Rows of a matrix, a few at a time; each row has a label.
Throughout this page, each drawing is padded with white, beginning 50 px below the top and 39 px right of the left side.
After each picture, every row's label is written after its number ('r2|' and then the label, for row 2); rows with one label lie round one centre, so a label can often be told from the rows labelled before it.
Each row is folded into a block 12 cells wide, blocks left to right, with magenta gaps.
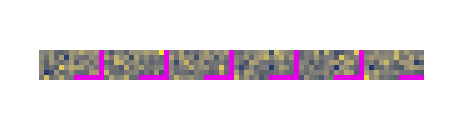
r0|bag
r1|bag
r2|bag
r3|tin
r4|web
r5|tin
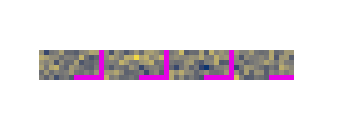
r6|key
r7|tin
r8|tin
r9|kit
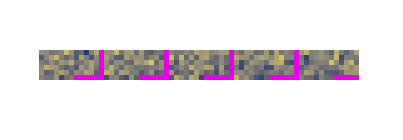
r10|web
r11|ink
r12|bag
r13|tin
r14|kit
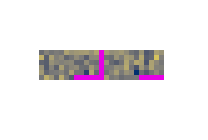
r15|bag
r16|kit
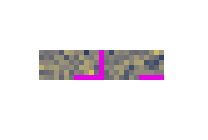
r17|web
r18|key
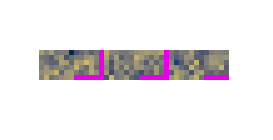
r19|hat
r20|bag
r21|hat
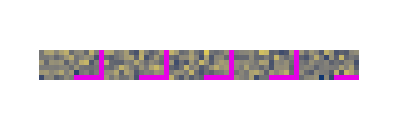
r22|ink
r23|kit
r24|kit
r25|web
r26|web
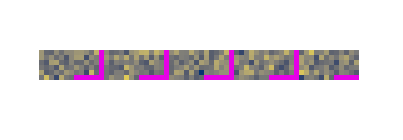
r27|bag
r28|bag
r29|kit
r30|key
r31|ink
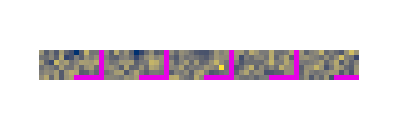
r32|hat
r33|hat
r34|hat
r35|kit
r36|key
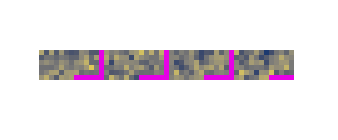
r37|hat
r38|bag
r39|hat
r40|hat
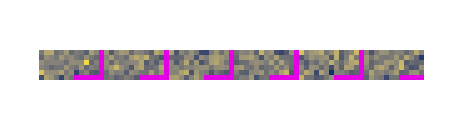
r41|ink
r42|key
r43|hat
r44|web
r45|kit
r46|key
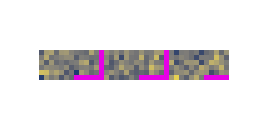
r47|ink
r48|kit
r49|hat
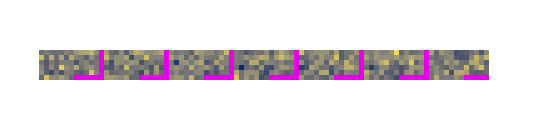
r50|bag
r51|bag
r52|bag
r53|tin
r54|kit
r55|tin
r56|hat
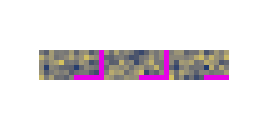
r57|tin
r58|hat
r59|tin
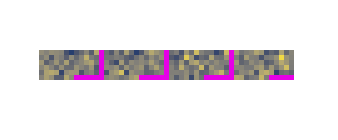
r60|hat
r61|hat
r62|web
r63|hat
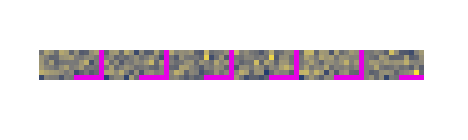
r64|ink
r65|ink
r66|kit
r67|kit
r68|ink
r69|web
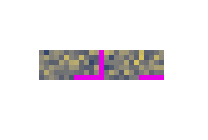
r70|key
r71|kit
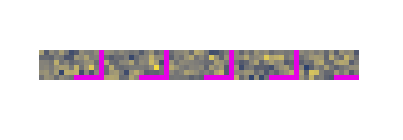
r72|hat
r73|hat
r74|web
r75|tin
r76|tin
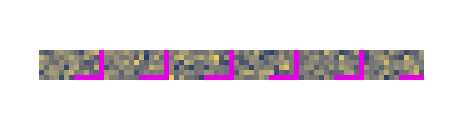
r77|key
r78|kit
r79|tin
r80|hat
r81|web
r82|web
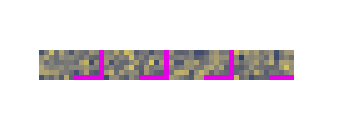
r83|ink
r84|ink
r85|hat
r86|kit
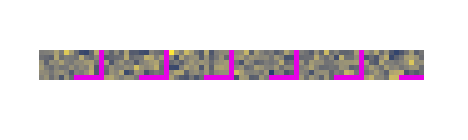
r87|web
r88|hat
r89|kit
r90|ink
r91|web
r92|hat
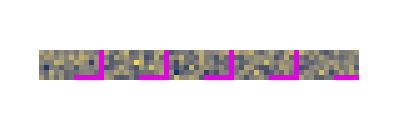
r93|tin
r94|kit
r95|bag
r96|kit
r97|kit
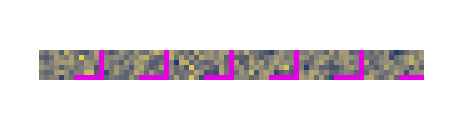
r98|web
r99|key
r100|bag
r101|hat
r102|tin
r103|hat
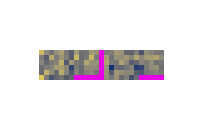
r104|kit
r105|tin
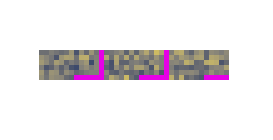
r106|tin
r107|bag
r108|tin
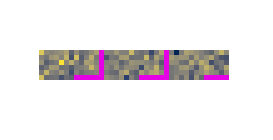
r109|kit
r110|web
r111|key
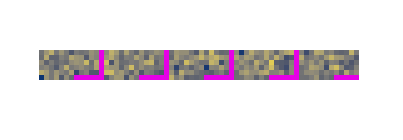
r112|ink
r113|ink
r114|tin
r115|key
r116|key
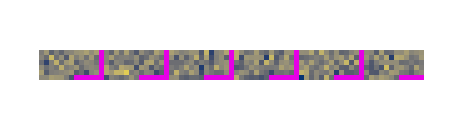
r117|bag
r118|ink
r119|kit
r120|kit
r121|ink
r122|bag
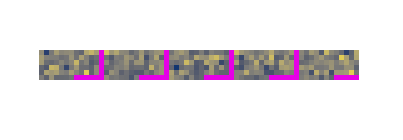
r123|key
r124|kit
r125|tin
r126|kit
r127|web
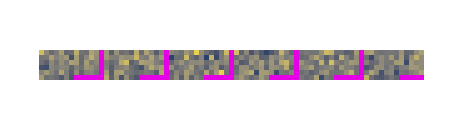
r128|kit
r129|tin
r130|web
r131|hat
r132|web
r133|kit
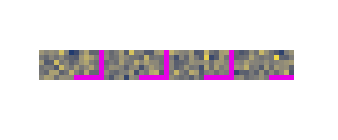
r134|hat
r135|web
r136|kit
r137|web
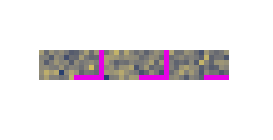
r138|hat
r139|ink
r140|kit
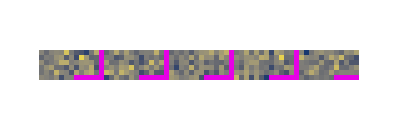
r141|web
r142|ink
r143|bag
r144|tin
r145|key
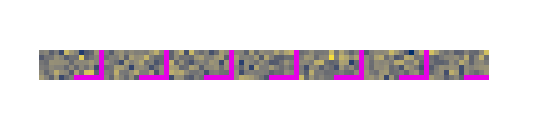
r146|web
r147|key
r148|ink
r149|bag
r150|tin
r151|web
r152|kit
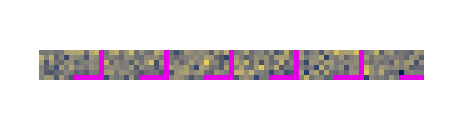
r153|bag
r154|ink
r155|key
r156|ink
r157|bag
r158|ink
